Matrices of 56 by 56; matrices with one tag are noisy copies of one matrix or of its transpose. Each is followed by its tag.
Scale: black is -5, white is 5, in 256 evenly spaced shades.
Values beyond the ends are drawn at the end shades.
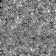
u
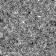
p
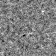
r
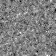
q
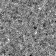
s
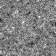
p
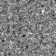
r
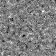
r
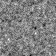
s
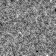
q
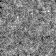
u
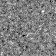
r
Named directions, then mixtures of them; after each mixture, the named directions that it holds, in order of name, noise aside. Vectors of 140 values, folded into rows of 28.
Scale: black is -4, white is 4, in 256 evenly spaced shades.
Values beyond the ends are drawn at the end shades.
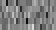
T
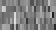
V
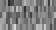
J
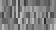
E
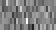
T, V.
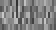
E.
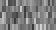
J, T, V.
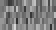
J, T.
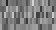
T, V.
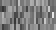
E, V.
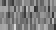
J, V.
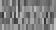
E.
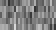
J, V.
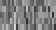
J, V.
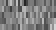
E, J.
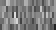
E, T, V.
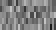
E, J, T.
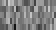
J, V.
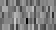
T, V.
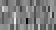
T, V.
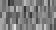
J.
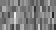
V.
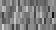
E, V.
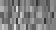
E, J, V.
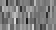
T, V.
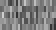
E, J.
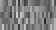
E.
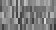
E.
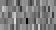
T, V.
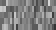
T, V.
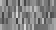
E, T.
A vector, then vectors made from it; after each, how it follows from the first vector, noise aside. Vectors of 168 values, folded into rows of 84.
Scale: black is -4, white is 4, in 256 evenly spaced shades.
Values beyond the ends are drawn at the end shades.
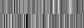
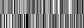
scaled up.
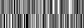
scaled up.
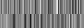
reversed, negated.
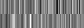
reversed.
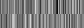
reversed.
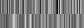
reversed.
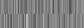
negated, shrunk.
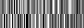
scaled up.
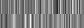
reversed.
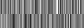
reversed, negated.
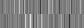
reversed, partly zeroed.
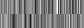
reversed, negated.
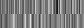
reversed.
